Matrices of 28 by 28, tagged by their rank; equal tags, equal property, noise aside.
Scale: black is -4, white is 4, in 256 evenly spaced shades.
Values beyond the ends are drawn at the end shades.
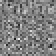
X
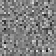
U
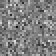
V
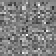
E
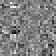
X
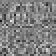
E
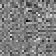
E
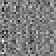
X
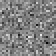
V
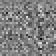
E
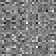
X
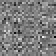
X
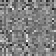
X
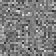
V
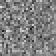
V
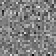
V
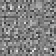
V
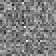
U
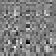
X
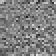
U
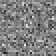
V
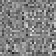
U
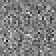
V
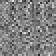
U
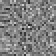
E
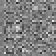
U
